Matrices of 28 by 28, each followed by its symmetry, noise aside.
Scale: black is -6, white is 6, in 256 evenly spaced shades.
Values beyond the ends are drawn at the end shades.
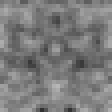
mirrored left to right.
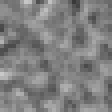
antisymmetric.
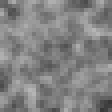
symmetric.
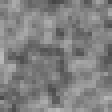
symmetric across the other diagonal.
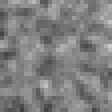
antisymmetric.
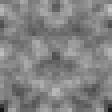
mirrored left to right.
